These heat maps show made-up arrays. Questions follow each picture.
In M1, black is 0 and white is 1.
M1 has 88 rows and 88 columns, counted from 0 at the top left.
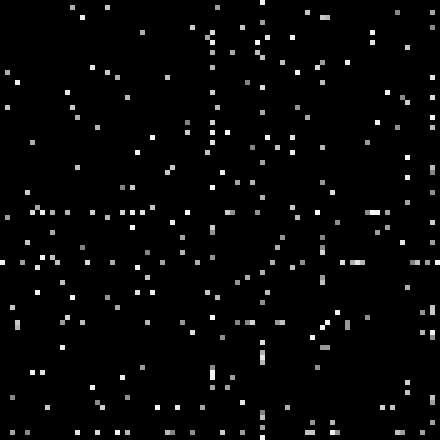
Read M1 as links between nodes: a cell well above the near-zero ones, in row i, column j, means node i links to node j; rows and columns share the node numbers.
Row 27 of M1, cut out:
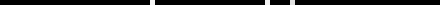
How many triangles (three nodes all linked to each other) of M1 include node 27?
2
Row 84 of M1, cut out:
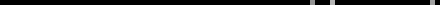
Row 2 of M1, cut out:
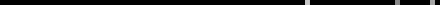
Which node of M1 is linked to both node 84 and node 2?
node 86
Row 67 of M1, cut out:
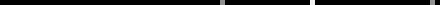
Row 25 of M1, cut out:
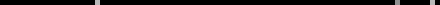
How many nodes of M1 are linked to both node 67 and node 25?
1
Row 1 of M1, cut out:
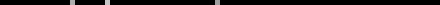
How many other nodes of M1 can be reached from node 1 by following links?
4
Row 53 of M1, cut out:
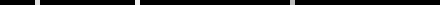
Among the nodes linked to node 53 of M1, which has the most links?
node 58
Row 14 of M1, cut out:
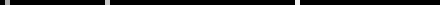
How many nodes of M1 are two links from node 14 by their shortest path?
1
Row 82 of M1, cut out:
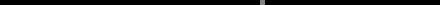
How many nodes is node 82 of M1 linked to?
1
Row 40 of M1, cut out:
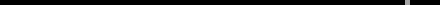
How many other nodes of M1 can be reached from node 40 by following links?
8
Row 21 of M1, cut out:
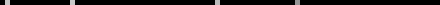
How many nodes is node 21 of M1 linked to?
4
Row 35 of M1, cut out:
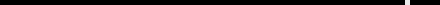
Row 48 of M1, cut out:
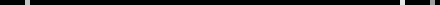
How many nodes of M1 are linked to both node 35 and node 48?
0
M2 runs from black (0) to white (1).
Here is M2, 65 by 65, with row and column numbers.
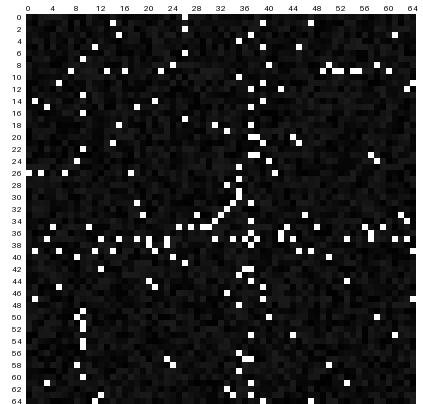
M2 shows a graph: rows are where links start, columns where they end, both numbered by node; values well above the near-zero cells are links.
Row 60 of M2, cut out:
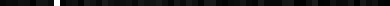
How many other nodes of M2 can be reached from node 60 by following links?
10
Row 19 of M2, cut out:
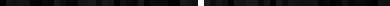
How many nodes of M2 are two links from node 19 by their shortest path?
4
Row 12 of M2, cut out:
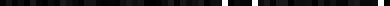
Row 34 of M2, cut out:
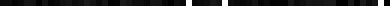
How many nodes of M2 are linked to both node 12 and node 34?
2
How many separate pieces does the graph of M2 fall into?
7
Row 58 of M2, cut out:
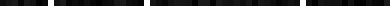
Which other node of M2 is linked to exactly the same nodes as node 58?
node 40
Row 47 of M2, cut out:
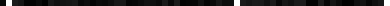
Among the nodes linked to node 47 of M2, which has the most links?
node 39
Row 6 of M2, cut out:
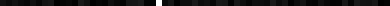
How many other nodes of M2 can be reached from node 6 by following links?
5
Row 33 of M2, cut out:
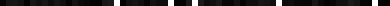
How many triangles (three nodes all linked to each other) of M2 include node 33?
0
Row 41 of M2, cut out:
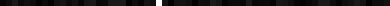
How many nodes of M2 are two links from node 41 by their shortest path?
4
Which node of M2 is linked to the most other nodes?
node 37
